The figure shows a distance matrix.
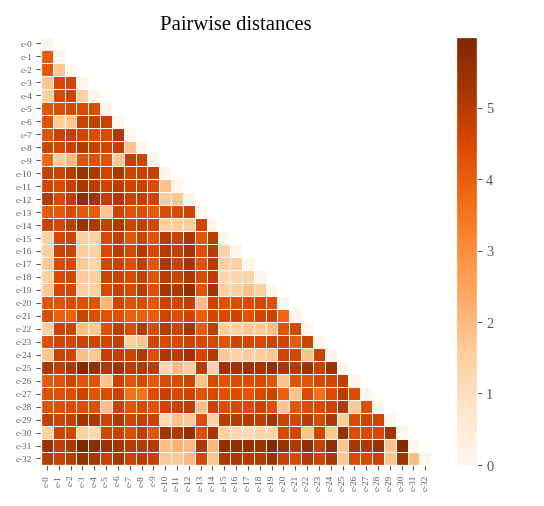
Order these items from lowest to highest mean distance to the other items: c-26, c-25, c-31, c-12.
c-26, c-12, c-25, c-31
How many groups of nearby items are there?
6
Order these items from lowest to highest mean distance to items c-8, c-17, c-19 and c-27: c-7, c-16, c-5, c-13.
c-16, c-7, c-13, c-5
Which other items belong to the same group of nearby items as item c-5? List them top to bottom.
c-13, c-20, c-26, c-28
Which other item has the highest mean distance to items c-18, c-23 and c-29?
c-6
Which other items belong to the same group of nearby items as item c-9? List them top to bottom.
c-1, c-2, c-6
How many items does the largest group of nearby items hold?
11
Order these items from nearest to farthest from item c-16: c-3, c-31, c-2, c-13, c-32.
c-3, c-13, c-2, c-32, c-31
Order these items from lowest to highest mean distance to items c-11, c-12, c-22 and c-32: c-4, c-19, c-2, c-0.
c-0, c-4, c-19, c-2
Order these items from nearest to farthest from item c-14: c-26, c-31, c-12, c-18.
c-12, c-31, c-26, c-18
